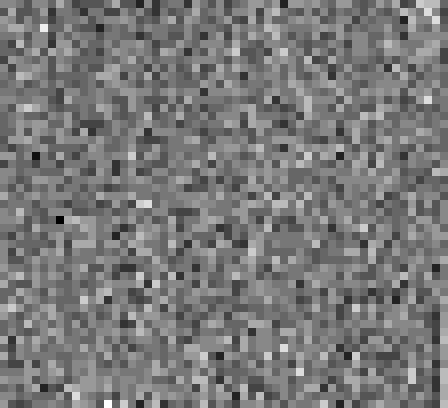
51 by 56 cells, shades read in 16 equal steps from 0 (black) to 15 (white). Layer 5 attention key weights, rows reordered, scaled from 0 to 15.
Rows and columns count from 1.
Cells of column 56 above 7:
25
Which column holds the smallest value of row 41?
16
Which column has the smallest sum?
23
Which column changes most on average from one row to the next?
19
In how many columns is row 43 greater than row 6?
23
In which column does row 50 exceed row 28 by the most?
8
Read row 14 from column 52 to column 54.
7 5 6
